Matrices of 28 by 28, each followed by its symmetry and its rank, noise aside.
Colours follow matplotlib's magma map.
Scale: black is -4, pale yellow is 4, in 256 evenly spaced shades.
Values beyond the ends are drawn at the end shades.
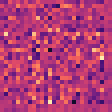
no symmetry, rank five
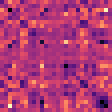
symmetric, rank three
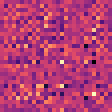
symmetric, rank three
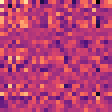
no symmetry, rank three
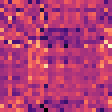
antisymmetric, rank four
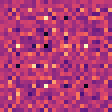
symmetric, rank three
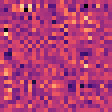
no symmetry, rank four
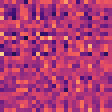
no symmetry, rank three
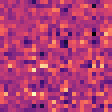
antisymmetric, rank four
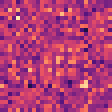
symmetric, rank five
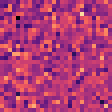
symmetric, rank five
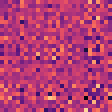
no symmetry, rank four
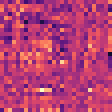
no symmetry, rank four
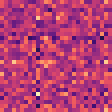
no symmetry, rank five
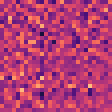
no symmetry, rank four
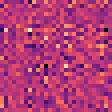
no symmetry, rank four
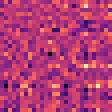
antisymmetric, rank four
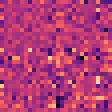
no symmetry, rank four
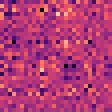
no symmetry, rank five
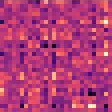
no symmetry, rank three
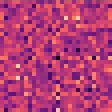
symmetric, rank five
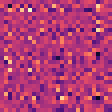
no symmetry, rank five
